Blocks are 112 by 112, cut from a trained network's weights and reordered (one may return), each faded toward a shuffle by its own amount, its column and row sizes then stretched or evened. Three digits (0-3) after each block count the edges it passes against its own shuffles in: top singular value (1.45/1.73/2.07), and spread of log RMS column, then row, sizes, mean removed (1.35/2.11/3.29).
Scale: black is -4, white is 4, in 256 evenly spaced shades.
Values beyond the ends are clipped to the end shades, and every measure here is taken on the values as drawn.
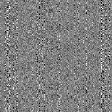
3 3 0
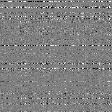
3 1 3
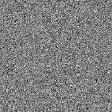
3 2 1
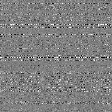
2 1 3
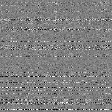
3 1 3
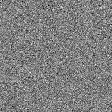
2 0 0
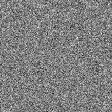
2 0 0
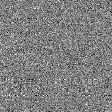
2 0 2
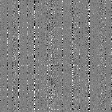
3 3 1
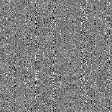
2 3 0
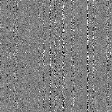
2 3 1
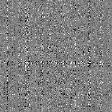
0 3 2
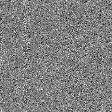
1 2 0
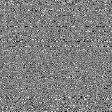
1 0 3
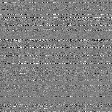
1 1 3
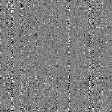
2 3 2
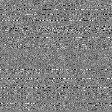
2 0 3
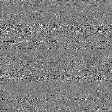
0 1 3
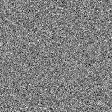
1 0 1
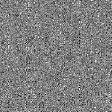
2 2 1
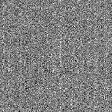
2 1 1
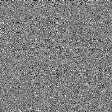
2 1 2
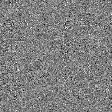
1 1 1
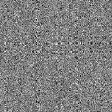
3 2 1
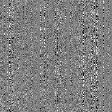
1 3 0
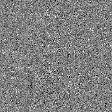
0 2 1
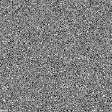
0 1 2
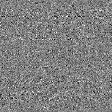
2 0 2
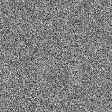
2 1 0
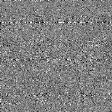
2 1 2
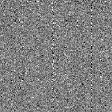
2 2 1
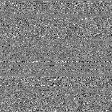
0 0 3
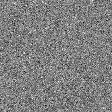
1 0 0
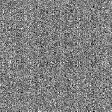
2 1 1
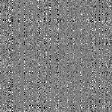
1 3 2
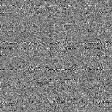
3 1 2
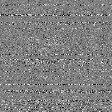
1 1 3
